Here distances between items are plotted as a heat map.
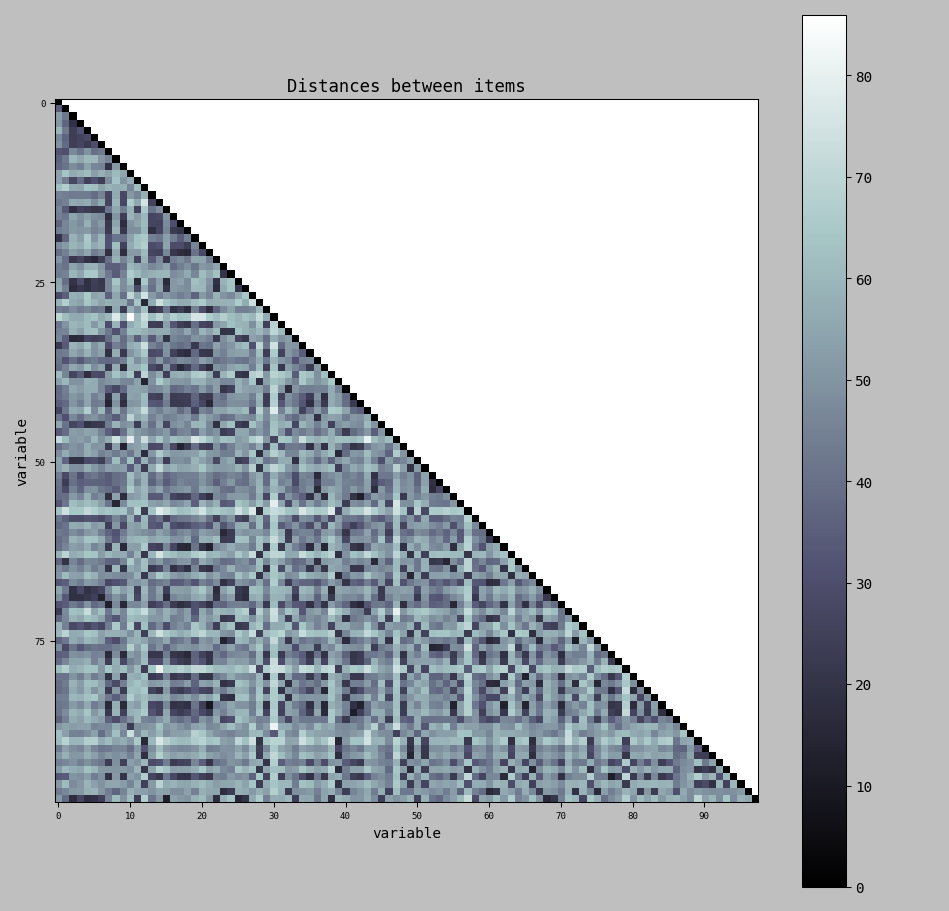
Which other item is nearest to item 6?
69
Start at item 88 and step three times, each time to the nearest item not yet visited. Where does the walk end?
50
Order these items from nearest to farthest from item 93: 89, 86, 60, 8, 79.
89, 79, 86, 60, 8
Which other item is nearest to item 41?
85
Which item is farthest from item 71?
47
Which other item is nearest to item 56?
8
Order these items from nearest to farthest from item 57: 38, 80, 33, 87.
87, 33, 80, 38
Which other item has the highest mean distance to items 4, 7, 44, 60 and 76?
57
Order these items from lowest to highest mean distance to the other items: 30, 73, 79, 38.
73, 38, 79, 30
